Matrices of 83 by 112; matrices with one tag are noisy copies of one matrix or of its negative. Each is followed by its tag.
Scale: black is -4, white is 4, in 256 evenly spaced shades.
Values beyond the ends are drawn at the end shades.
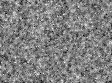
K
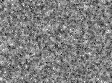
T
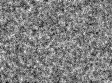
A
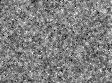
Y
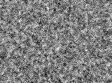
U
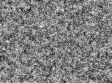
A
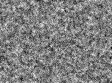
A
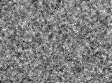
Y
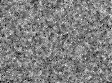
Y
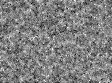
A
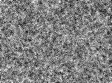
Y
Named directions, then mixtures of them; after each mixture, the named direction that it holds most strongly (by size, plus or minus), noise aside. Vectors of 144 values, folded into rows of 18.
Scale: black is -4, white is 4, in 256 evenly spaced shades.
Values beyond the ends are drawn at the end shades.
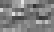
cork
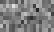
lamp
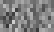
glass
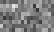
lamp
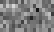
lamp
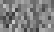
glass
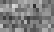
lamp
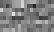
cork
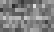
cork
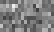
lamp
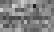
cork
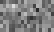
lamp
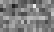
lamp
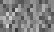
glass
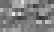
cork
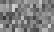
glass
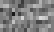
cork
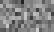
glass
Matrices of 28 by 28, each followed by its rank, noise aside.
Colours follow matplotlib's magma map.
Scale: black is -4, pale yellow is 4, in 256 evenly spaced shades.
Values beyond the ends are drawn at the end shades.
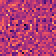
six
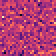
six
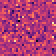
eight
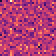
six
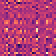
three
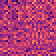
six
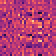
four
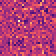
eight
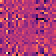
three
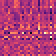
three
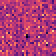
eight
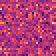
eight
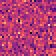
eight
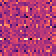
four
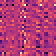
three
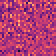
eight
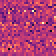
six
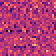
six
